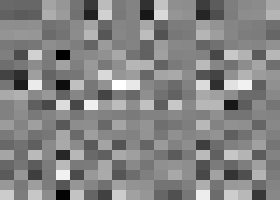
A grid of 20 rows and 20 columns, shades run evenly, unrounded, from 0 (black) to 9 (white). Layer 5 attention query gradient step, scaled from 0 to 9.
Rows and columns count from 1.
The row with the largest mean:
9
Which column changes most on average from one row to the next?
5
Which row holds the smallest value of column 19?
20
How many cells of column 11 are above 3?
18
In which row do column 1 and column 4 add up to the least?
8
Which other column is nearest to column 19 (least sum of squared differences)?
13
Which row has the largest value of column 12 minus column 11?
2
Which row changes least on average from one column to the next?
12
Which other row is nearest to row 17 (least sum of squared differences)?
15
